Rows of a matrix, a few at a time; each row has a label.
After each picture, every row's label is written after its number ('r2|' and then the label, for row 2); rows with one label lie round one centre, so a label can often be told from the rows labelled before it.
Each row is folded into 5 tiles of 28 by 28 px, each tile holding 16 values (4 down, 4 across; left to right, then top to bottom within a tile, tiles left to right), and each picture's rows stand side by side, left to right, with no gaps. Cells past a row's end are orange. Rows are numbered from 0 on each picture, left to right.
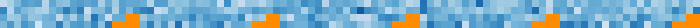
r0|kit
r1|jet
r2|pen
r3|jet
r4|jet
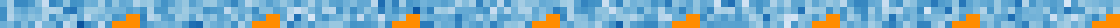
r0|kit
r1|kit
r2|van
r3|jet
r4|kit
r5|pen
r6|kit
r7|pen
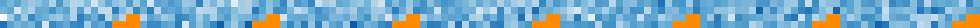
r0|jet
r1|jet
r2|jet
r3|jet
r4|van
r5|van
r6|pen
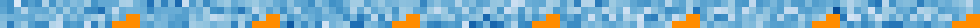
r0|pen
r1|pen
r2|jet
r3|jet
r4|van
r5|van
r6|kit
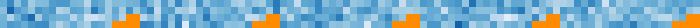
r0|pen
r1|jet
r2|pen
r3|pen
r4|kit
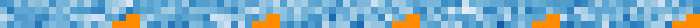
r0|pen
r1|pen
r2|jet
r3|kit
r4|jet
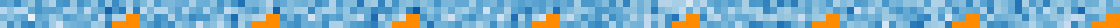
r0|van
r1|van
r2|van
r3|van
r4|pen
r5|kit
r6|jet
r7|pen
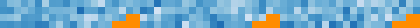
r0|pen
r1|jet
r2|jet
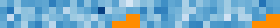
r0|pen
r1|kit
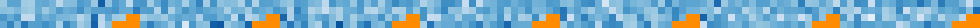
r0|van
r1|jet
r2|kit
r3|kit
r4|kit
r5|van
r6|van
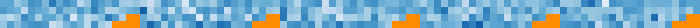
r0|pen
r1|kit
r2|kit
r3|kit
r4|kit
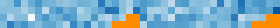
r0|van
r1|van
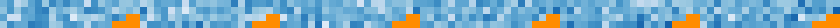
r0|pen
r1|kit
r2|jet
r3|van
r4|jet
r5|van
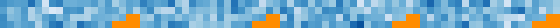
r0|kit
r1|pen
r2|jet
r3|pen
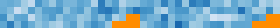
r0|van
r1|pen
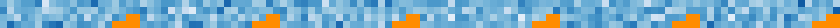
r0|kit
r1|kit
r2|kit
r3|van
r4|pen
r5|van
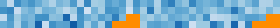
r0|jet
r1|pen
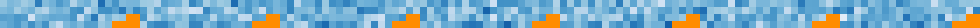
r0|van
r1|kit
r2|pen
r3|kit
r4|jet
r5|van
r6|jet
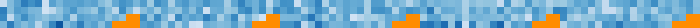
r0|kit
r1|van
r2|pen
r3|jet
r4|kit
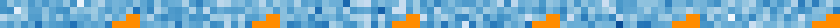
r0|jet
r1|pen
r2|pen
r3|jet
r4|kit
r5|van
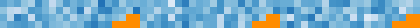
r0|van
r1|van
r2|pen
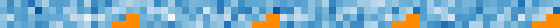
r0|pen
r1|van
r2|jet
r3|van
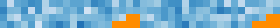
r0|kit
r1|pen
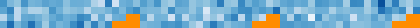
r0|jet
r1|van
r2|van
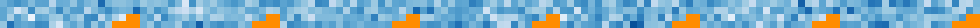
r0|van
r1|kit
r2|van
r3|pen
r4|jet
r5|van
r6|pen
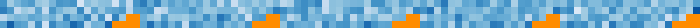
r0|jet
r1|jet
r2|kit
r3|jet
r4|jet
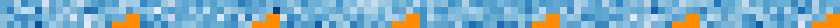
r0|pen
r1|van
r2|jet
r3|kit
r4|pen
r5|kit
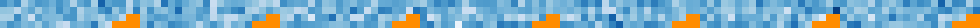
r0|van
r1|pen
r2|van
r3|kit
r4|kit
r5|van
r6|van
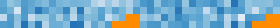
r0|jet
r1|pen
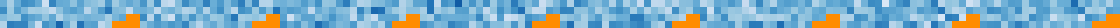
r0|kit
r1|van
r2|pen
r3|pen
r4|jet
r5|kit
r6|pen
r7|pen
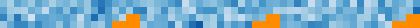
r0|van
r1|kit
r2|van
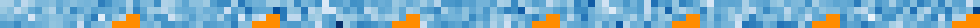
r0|van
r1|van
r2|kit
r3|pen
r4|kit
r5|kit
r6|van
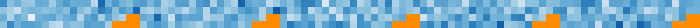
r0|van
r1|van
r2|kit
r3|jet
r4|kit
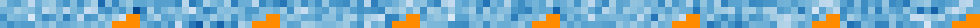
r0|van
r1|kit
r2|pen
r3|van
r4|van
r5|pen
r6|pen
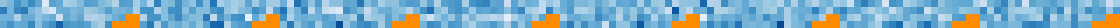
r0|kit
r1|jet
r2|kit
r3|pen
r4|jet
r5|jet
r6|kit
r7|kit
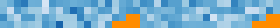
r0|kit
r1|pen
